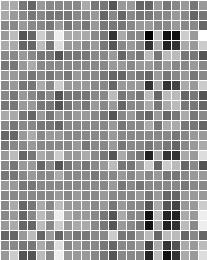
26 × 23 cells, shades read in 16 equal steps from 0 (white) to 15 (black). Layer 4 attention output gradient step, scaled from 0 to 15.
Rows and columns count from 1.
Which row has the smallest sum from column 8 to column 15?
21
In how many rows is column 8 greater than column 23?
15
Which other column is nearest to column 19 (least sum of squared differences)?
17
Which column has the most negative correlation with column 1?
4
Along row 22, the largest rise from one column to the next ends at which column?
19
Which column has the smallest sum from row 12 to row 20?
23
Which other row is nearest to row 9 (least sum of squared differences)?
25
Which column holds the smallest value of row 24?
13
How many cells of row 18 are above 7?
5
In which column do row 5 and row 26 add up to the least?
7
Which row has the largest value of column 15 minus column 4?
24
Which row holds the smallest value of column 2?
26
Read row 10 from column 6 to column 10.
7 10 8 8 8
